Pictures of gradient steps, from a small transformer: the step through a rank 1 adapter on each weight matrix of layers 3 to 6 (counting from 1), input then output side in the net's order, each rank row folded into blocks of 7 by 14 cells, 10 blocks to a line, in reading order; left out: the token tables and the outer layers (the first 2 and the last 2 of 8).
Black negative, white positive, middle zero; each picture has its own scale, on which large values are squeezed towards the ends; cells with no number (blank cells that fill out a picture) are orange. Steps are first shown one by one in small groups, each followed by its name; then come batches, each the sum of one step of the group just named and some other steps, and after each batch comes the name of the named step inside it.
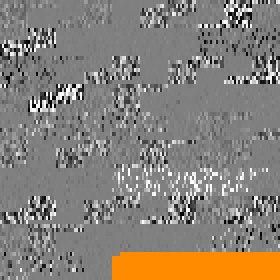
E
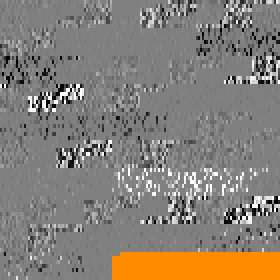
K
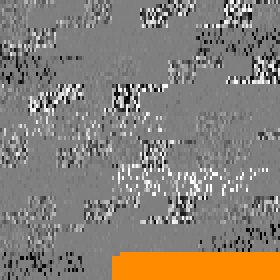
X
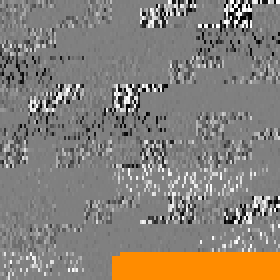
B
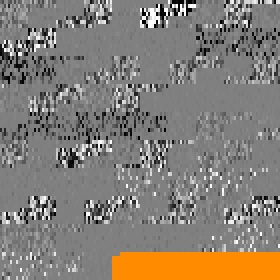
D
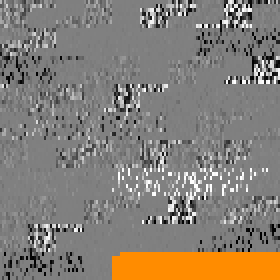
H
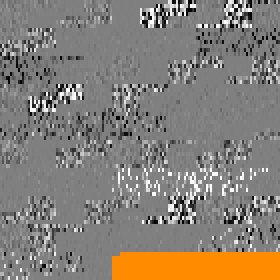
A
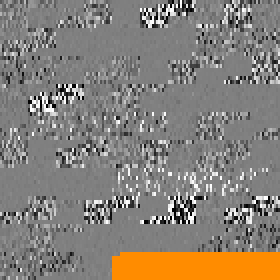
A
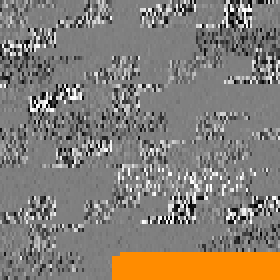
E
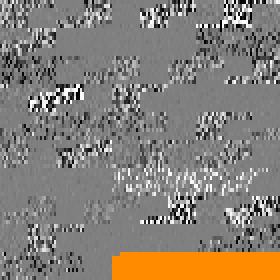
H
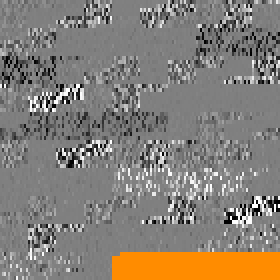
K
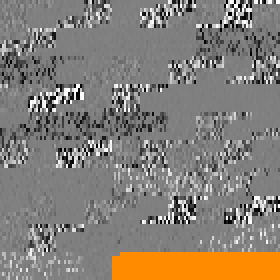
B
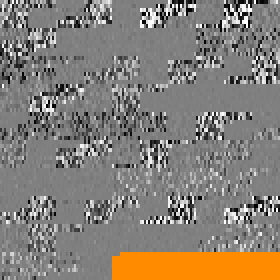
D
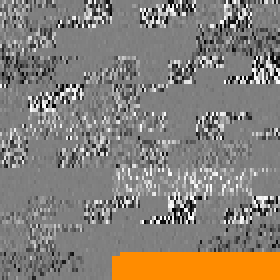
K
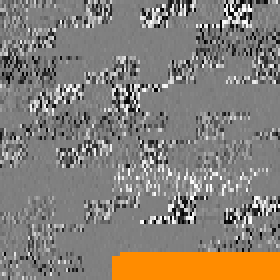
X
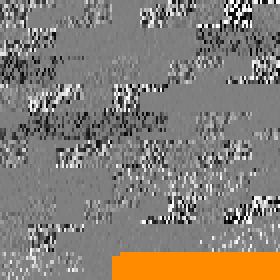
B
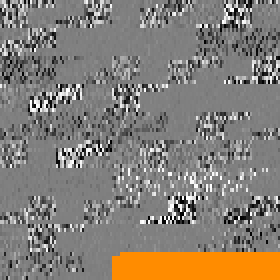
E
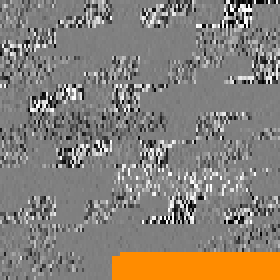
E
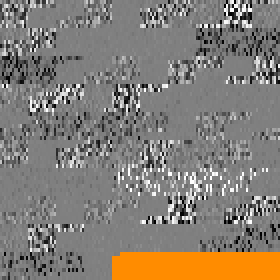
X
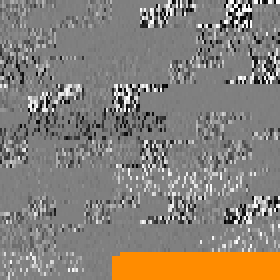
B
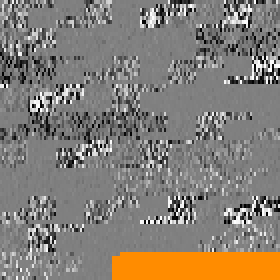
D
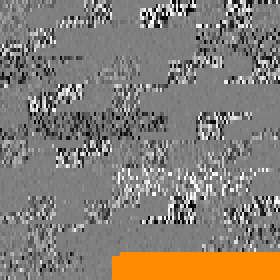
A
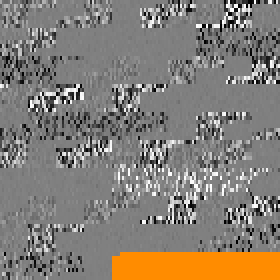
H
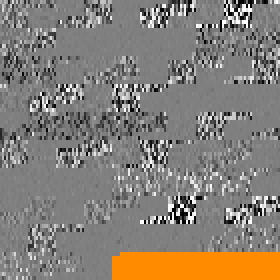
A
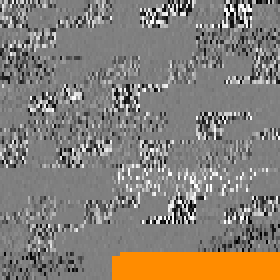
X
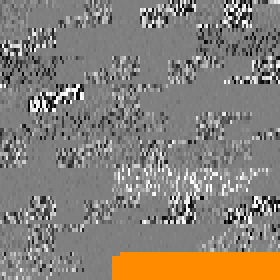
E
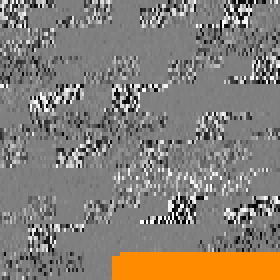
X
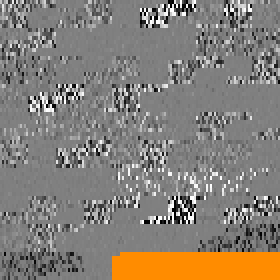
X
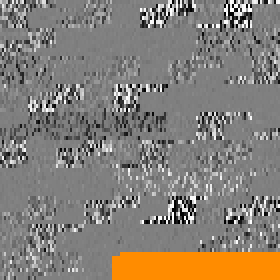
B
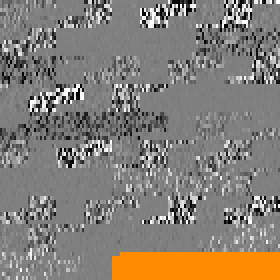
D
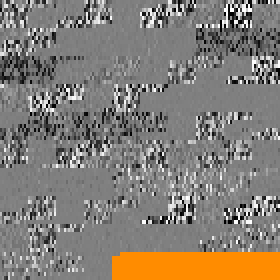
B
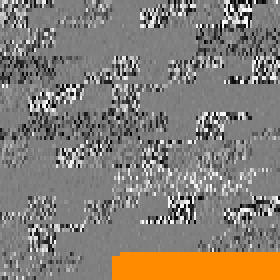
A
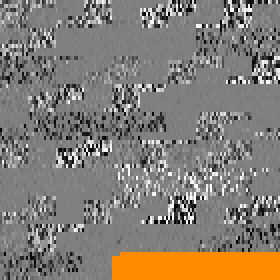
H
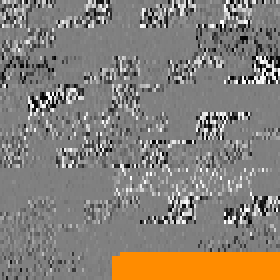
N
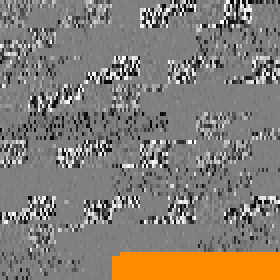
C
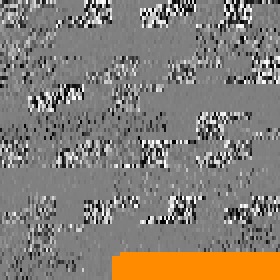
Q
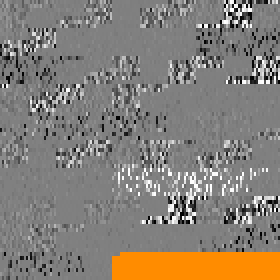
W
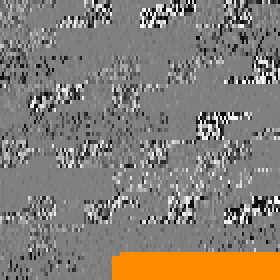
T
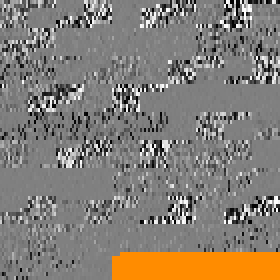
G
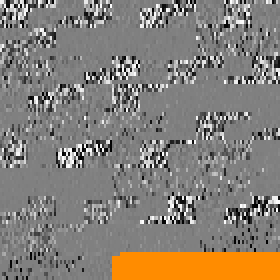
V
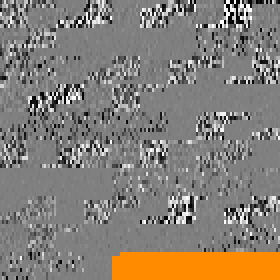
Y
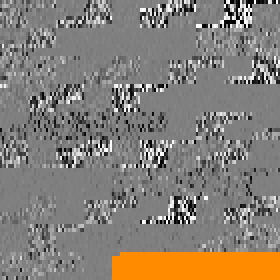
Y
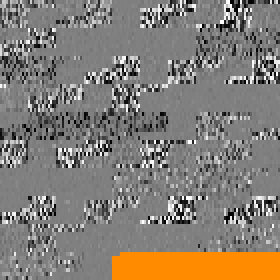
C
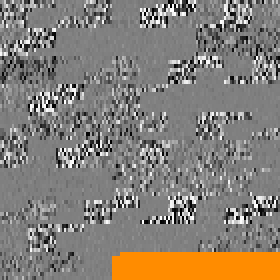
N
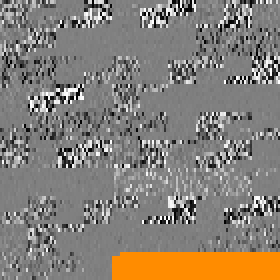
Q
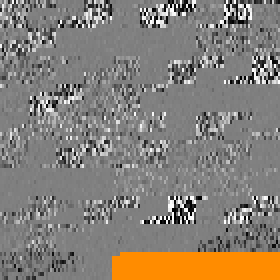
Y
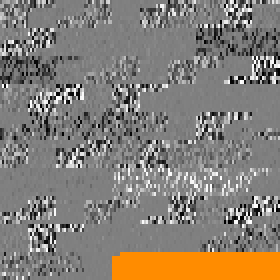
W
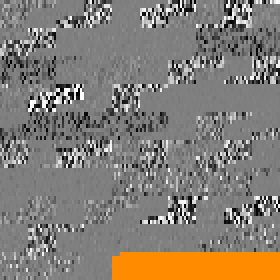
G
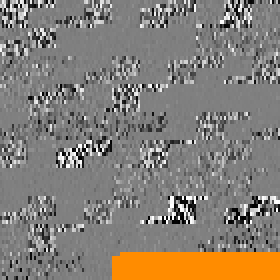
V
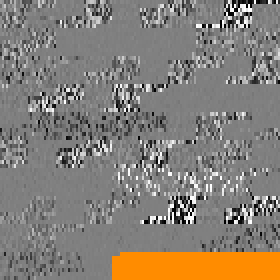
W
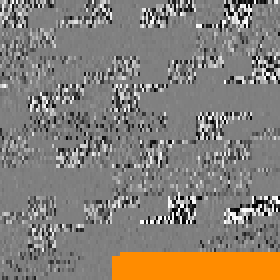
T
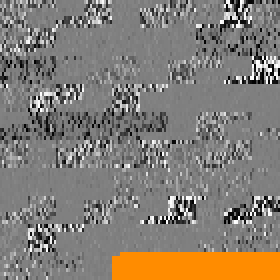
Q
